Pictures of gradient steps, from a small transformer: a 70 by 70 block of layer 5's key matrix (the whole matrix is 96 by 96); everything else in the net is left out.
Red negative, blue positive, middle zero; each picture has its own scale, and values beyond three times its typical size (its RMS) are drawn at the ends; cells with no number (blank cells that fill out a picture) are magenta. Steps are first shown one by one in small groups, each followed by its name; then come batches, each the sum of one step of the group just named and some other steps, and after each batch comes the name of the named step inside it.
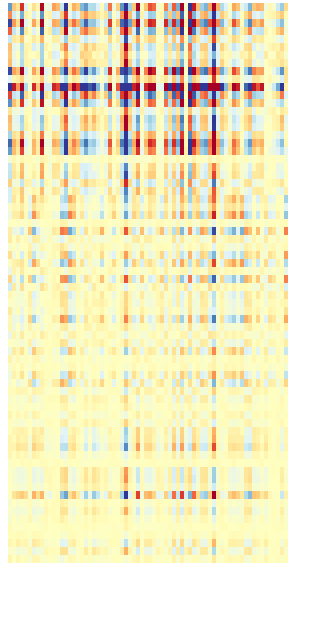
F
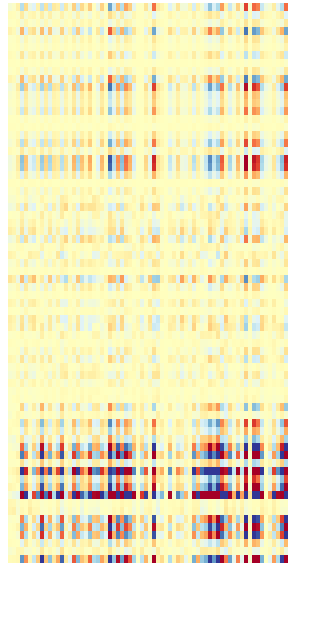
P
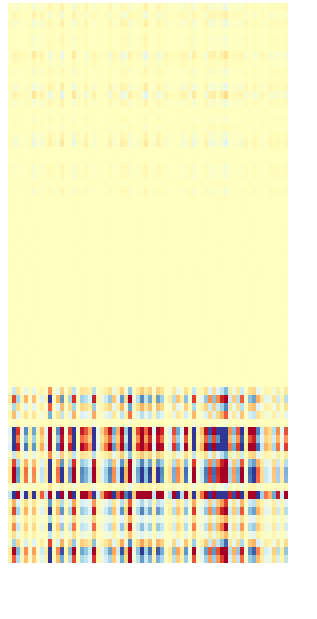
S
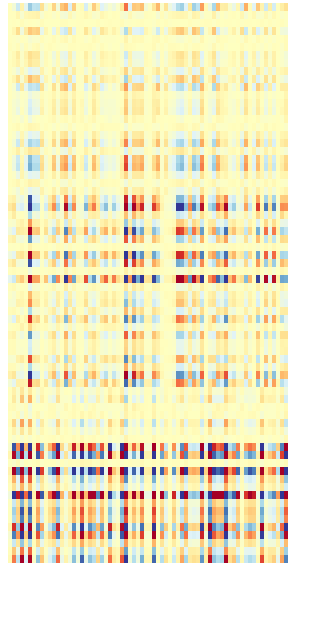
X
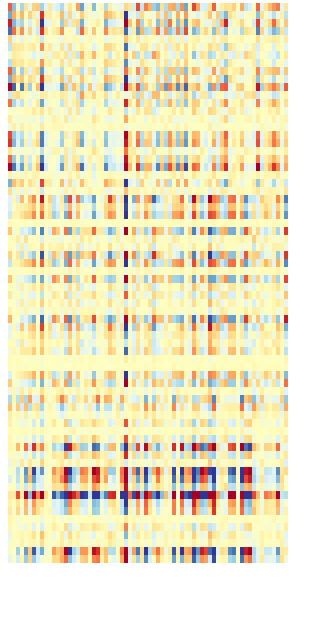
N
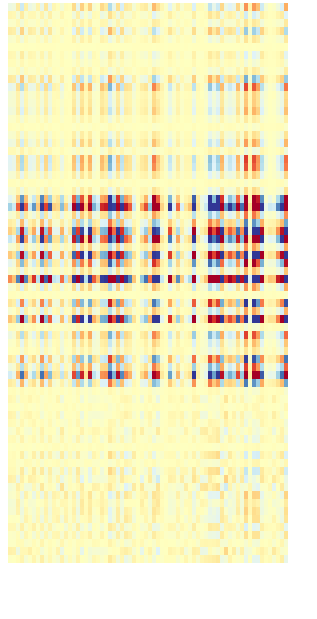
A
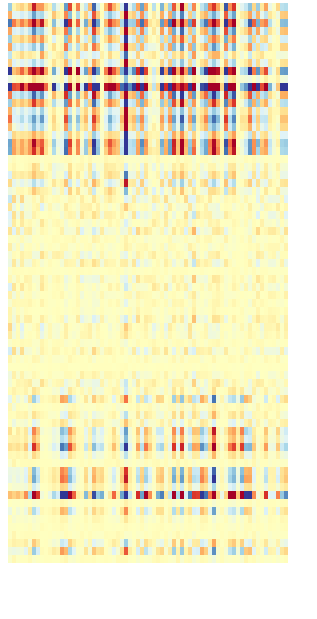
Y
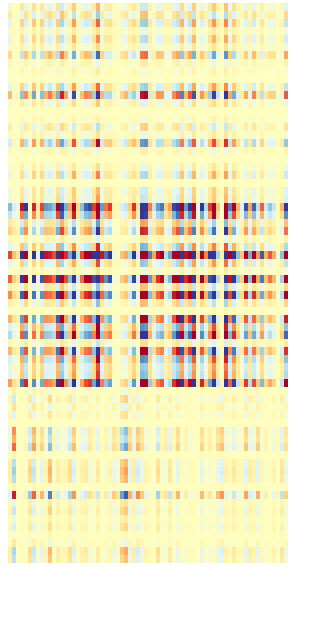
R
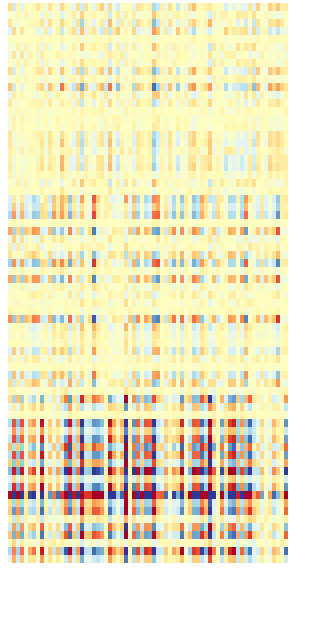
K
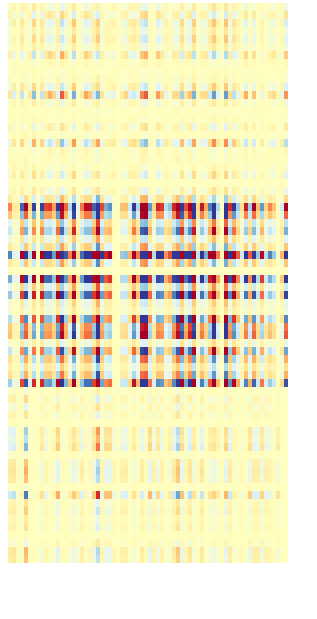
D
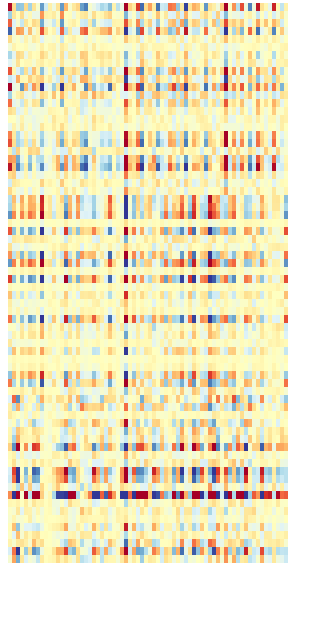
N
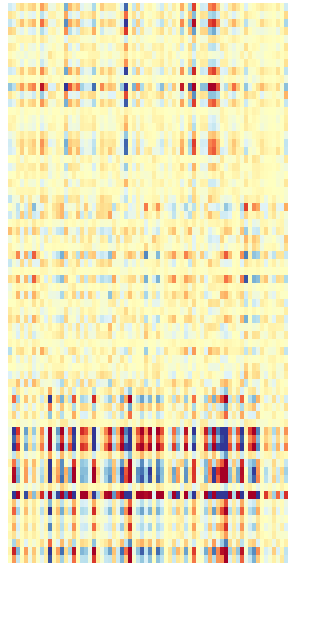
S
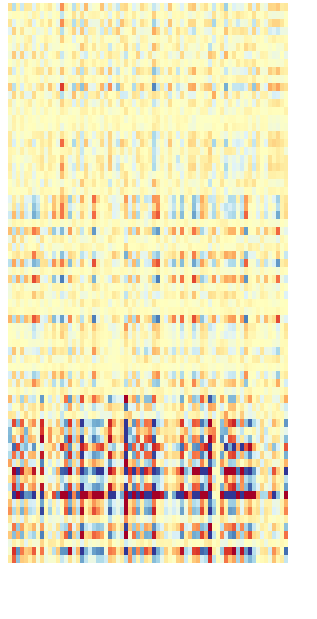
K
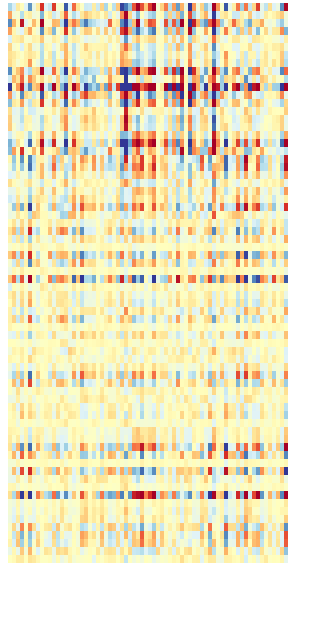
F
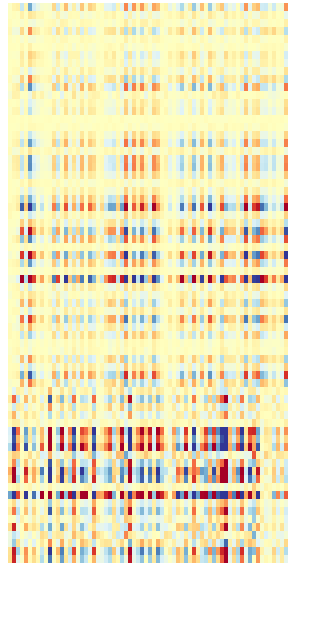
S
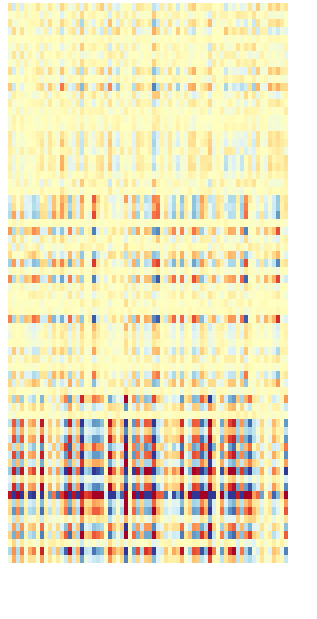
K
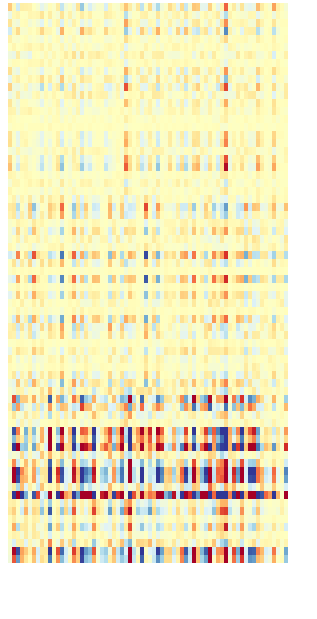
S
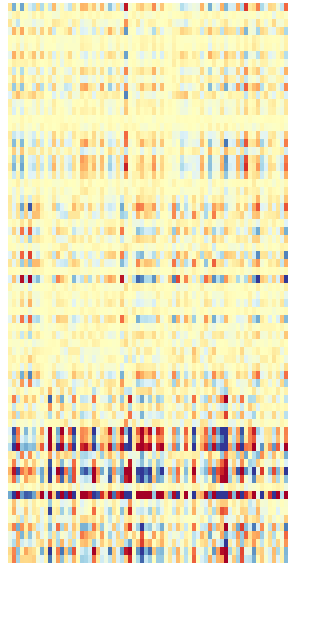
S
